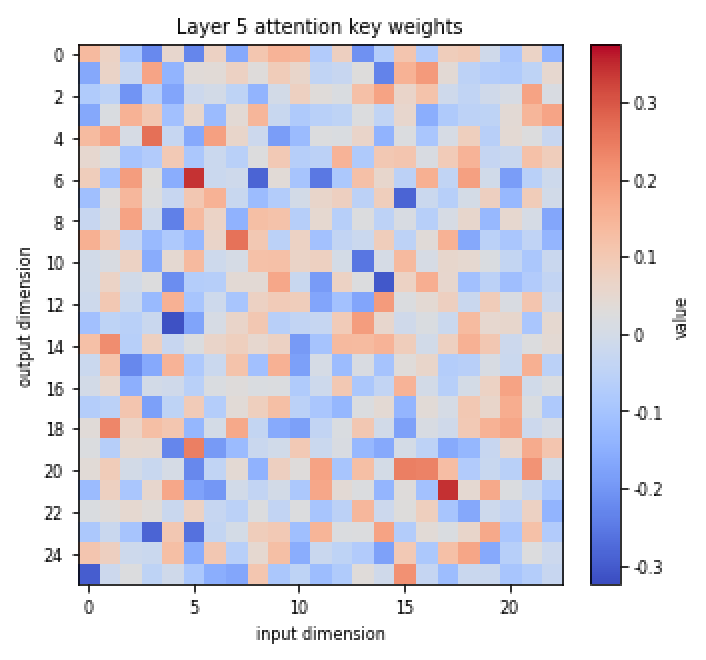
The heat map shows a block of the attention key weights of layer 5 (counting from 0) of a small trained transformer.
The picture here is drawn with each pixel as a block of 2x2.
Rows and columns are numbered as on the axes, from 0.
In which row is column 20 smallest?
6
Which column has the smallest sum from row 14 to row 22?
10
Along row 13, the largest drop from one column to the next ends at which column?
4
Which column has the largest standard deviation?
5
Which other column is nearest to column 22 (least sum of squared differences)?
12
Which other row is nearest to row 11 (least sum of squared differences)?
1
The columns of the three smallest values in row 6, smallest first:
8, 11, 20
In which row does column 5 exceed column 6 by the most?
19
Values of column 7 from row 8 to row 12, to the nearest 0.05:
-0.15 0.25 0 0.05 -0.1
